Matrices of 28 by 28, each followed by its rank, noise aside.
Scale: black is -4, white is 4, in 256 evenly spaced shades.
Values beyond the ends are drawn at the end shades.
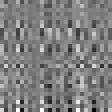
two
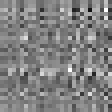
three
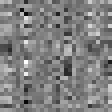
two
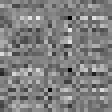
three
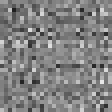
four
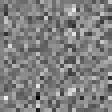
five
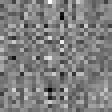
four
